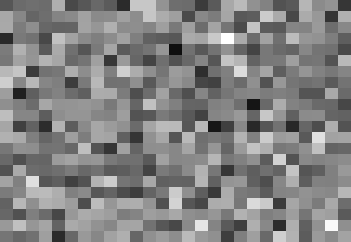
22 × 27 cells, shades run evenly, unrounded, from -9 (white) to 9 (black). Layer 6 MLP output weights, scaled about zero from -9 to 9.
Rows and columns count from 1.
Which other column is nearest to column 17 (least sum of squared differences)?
6
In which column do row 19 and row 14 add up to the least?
20
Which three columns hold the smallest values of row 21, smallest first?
26, 16, 2
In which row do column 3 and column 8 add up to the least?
17
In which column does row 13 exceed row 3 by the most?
11
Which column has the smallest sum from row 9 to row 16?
13
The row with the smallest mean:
19
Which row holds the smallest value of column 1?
8
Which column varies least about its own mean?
24
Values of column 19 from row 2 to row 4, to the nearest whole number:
3 4 -3
